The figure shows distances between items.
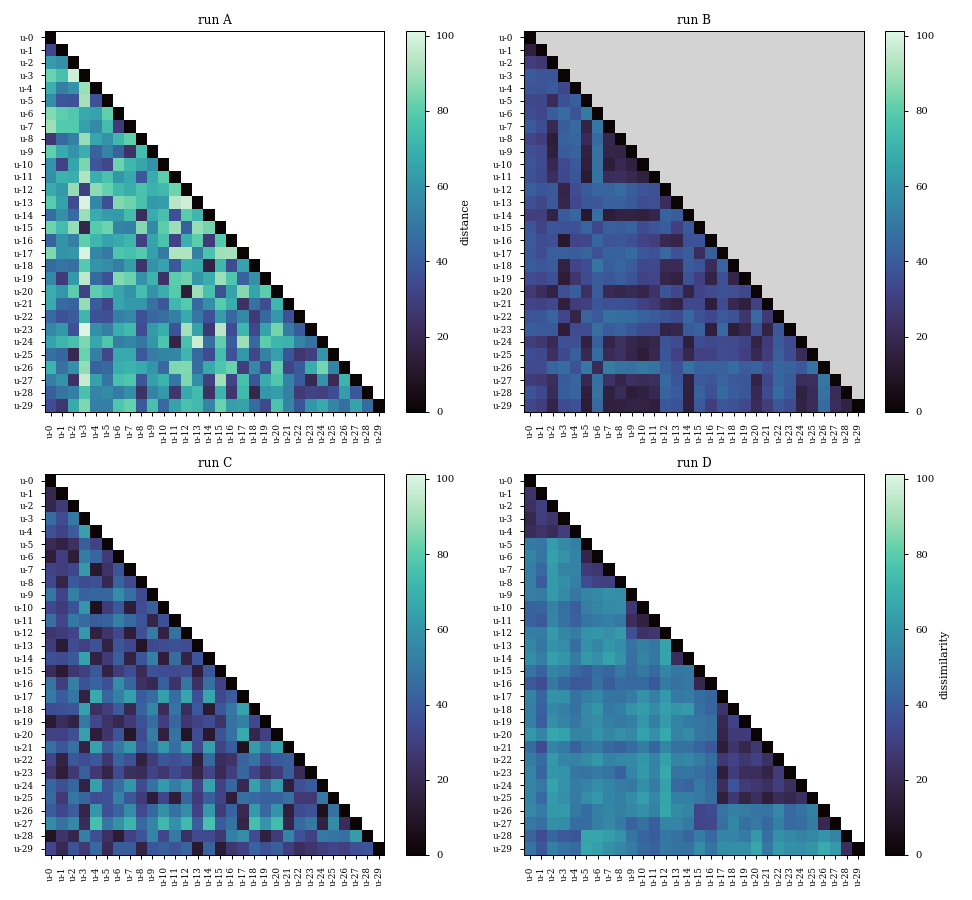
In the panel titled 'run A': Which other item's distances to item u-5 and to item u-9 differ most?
u-7
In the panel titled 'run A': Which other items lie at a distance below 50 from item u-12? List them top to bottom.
u-3, u-15, u-20
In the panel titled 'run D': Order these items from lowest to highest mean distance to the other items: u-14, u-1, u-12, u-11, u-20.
u-1, u-11, u-20, u-14, u-12
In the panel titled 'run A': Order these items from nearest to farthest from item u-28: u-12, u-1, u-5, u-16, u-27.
u-16, u-27, u-1, u-5, u-12
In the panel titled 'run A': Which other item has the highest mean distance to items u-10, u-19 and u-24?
u-3
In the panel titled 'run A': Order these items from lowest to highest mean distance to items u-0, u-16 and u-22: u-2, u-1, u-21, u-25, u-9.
u-25, u-1, u-2, u-21, u-9
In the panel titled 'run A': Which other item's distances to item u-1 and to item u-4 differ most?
u-0
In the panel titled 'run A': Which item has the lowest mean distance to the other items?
u-22
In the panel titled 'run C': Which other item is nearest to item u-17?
u-21
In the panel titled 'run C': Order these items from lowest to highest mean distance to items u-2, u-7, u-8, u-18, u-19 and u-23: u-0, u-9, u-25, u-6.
u-0, u-6, u-25, u-9
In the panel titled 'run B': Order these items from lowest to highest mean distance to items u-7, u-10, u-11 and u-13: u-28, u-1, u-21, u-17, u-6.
u-28, u-21, u-1, u-17, u-6
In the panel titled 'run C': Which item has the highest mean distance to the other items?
u-27
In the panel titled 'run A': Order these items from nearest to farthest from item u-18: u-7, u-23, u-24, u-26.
u-23, u-24, u-26, u-7
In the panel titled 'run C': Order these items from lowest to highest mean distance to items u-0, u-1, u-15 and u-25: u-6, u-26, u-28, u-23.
u-23, u-28, u-6, u-26
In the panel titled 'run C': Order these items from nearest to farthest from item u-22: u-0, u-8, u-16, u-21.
u-8, u-16, u-0, u-21
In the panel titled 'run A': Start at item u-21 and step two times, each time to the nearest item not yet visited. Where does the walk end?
u-26
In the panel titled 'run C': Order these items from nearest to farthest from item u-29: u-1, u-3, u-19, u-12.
u-1, u-3, u-19, u-12
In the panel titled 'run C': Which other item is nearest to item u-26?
u-24
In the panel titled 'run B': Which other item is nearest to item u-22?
u-4
